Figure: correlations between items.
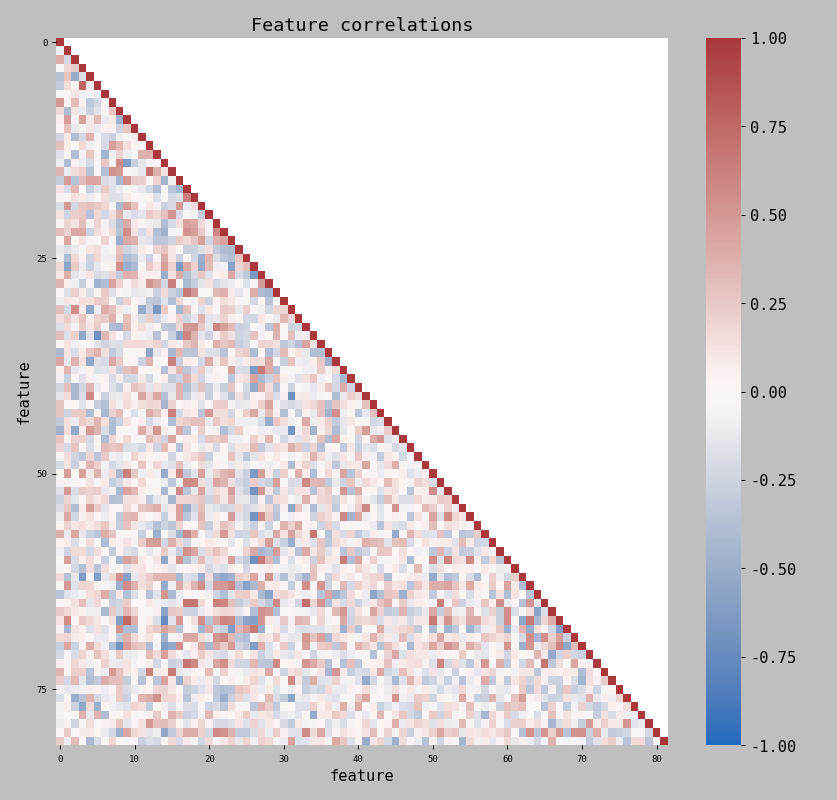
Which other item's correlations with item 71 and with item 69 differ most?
14
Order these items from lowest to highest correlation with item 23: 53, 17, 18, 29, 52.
29, 17, 18, 53, 52
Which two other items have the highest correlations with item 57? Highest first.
34, 17
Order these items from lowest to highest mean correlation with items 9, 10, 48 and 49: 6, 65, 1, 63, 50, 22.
6, 65, 22, 50, 1, 63
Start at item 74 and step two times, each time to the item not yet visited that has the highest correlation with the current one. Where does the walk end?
2
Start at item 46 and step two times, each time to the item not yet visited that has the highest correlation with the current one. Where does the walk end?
15
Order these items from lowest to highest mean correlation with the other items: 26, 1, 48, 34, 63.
26, 34, 48, 1, 63
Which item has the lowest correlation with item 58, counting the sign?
31
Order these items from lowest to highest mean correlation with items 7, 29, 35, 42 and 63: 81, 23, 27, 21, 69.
81, 27, 23, 21, 69
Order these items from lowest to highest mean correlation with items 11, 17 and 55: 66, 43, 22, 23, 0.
0, 43, 66, 22, 23
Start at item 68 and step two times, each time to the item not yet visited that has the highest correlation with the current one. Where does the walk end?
8
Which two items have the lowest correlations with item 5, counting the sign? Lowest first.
34, 62
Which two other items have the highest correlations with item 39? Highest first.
26, 17
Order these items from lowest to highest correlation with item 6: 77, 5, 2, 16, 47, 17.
16, 5, 77, 2, 17, 47
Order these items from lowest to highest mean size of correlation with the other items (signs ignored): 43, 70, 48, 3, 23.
48, 3, 43, 23, 70
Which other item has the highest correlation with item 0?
7
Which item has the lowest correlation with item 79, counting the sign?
66
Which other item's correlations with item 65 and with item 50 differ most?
17
